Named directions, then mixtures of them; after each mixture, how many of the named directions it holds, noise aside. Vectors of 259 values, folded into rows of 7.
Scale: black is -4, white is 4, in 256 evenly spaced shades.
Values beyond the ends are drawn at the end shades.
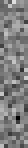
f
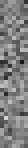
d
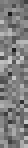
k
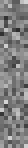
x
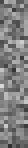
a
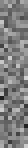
three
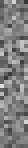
four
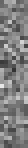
three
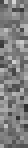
two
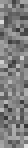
three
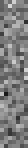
two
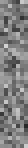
one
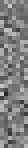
four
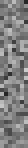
three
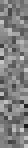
three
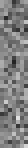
three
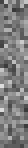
three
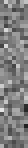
three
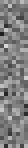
three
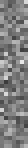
one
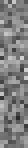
two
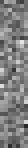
two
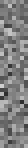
four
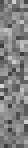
four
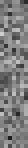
two
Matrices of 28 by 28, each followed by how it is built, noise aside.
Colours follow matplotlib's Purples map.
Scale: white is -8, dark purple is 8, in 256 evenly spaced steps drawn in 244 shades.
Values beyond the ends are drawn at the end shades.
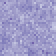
smooth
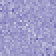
block diagonal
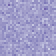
repeating rows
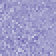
lower triangular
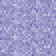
repeating rows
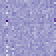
uneven columns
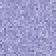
noise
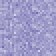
repeating rows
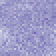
smooth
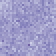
smooth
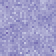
smooth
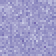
noise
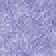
smooth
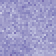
smooth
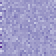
uneven columns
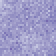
smooth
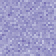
noise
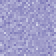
repeating rows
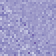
lower triangular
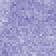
smooth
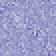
block diagonal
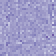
uneven columns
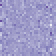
uneven columns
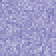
noise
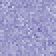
block diagonal
